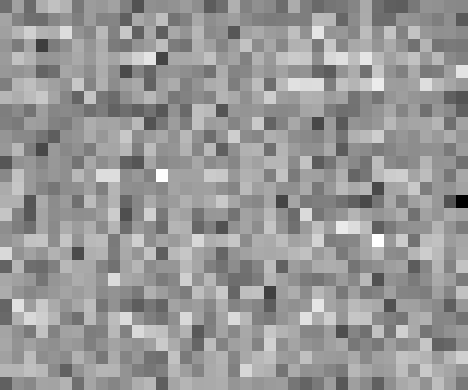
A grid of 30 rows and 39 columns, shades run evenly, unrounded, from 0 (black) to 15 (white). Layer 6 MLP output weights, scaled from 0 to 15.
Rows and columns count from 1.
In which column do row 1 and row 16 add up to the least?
39
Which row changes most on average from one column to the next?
3
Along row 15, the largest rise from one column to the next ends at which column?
33
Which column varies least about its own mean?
15
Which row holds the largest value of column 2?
24
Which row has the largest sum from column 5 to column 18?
14
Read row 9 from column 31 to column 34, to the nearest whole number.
8 9 10 8
